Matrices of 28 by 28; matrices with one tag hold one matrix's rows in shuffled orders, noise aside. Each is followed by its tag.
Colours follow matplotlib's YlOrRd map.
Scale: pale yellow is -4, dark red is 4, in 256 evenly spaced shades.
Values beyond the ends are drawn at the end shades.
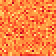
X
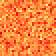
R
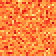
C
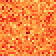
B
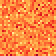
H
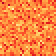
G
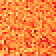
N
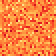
H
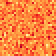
X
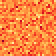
G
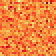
C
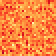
B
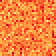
X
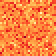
R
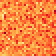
N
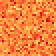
G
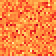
H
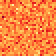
G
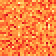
C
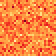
R
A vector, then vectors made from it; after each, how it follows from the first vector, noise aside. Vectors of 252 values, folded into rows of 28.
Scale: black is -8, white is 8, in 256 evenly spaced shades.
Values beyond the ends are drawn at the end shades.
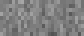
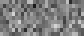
wrapped around, negated, scaled up.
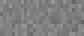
wrapped around, shrunk.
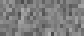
sign-scrambled.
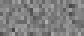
sign-scrambled.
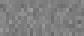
wrapped around, shrunk.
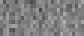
reversed.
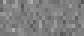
reversed, negated, partly zeroed.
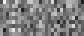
reversed, negated, scaled up.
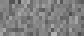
sign-scrambled.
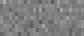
wrapped around, negated, partly zeroed.
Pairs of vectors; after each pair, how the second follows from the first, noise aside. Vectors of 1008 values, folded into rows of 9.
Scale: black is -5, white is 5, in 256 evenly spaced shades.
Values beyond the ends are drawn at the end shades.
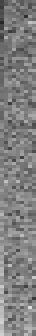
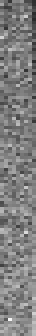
reversed, negated.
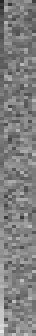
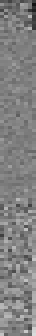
reversed, negated, partly zeroed.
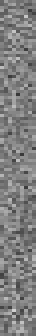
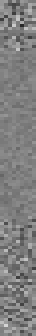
reversed, negated, partly zeroed.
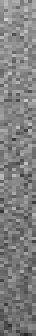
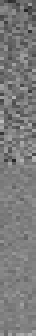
reversed, partly zeroed.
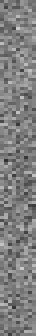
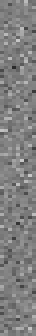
reversed, negated, partly zeroed.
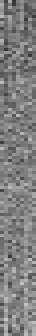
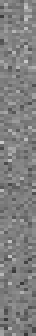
negated, partly zeroed.
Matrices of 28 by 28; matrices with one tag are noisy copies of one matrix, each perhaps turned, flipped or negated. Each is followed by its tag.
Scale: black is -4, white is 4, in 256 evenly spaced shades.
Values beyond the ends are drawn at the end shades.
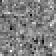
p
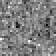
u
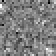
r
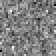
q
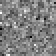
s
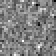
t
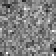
r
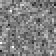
q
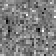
u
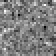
p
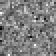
s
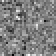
s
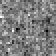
u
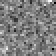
r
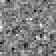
s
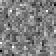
q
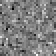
q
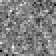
q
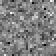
q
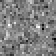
u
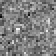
u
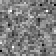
q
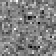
u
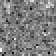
r
